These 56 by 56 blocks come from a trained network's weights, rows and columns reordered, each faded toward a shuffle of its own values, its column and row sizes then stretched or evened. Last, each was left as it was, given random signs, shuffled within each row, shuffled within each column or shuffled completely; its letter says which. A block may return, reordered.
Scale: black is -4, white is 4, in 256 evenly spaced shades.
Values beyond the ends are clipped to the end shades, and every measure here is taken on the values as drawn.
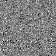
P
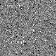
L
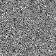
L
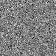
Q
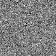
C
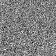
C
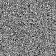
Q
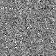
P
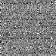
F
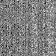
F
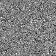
C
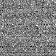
F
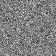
C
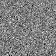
C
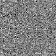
F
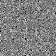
P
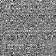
F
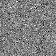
C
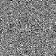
F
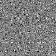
P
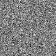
L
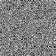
F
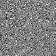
P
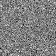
C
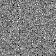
L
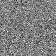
Q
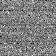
C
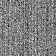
L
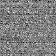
F
